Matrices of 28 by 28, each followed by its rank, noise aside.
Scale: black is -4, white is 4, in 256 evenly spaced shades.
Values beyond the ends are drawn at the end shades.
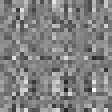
three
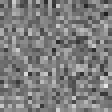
six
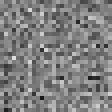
eight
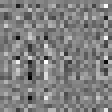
three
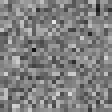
eight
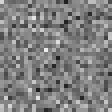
eight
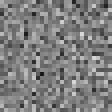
eight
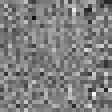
eight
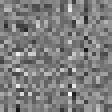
six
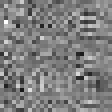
four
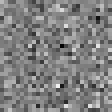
six
